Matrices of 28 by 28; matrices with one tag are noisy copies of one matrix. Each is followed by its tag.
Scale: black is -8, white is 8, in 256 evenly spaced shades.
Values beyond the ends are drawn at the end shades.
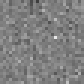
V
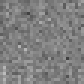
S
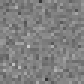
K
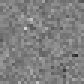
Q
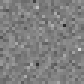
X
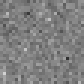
S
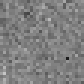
S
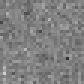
S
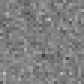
S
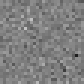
Q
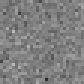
K
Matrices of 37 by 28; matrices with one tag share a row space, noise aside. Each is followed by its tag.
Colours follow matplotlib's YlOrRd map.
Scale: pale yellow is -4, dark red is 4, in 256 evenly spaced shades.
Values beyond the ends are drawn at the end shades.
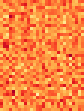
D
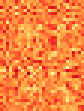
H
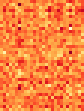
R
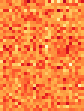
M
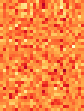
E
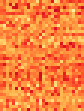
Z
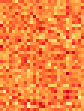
H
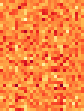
E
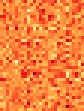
H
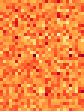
M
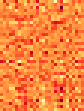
E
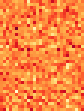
H
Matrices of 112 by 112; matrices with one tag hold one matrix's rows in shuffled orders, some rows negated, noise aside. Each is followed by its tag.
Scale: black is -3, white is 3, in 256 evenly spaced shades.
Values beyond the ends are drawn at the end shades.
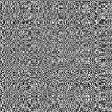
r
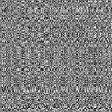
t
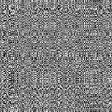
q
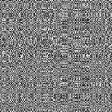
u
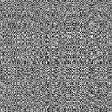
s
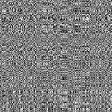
u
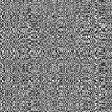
r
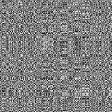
u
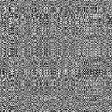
q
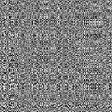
q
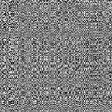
q
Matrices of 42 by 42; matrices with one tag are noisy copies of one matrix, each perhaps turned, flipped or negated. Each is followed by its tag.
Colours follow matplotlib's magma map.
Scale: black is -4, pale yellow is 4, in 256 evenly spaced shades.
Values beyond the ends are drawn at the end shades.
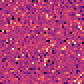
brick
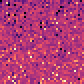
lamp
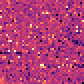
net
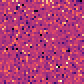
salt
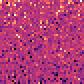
lamp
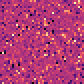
brick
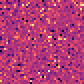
brick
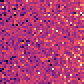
lamp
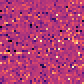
net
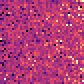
lamp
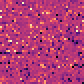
net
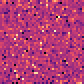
salt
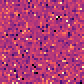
salt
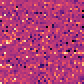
net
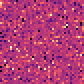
salt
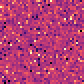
brick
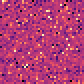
salt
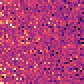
lamp
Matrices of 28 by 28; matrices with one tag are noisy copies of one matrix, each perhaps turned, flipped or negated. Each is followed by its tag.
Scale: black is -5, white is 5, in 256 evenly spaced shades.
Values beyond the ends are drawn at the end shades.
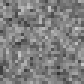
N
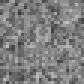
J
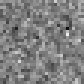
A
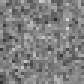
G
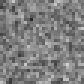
G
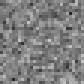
A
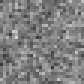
N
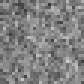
J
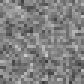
J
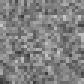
G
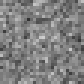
G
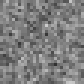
N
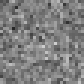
G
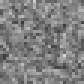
G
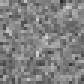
J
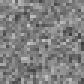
A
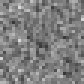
J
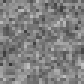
N
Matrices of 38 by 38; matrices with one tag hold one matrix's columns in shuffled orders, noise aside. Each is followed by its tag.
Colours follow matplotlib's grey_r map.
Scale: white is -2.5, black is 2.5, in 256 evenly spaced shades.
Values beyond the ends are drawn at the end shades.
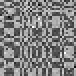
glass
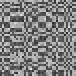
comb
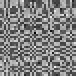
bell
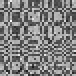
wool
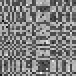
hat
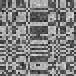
wool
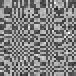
bell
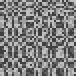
glass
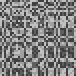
glass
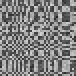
hat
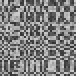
hat
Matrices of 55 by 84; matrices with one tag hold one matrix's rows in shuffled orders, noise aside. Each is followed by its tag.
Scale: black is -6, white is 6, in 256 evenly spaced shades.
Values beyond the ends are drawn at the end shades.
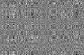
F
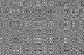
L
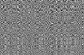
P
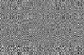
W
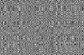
P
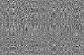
F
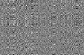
F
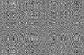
F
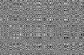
L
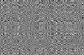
P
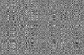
F
